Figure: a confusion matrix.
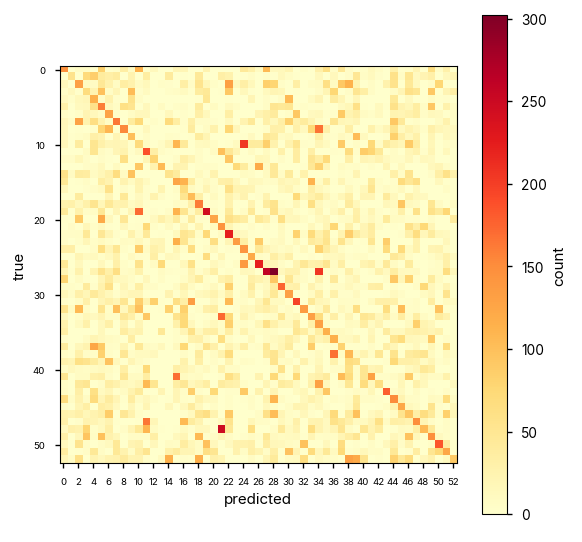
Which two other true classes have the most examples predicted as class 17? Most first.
31, 43
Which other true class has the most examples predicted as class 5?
20
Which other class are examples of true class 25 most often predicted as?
19
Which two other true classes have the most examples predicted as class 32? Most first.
50, 52
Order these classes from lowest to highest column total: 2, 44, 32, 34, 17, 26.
32, 26, 17, 2, 44, 34
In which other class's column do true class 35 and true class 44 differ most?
28
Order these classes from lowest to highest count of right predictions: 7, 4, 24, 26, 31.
4, 24, 7, 31, 26
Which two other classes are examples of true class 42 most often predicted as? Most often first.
34, 11
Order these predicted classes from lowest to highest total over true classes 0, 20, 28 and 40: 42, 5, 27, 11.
42, 11, 27, 5
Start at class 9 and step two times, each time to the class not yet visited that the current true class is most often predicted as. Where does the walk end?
6
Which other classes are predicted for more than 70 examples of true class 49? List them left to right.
3, 5, 18, 46
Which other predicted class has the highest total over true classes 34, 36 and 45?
49
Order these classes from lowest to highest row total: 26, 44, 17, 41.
17, 44, 26, 41
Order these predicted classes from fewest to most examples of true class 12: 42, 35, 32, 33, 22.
32, 42, 33, 35, 22
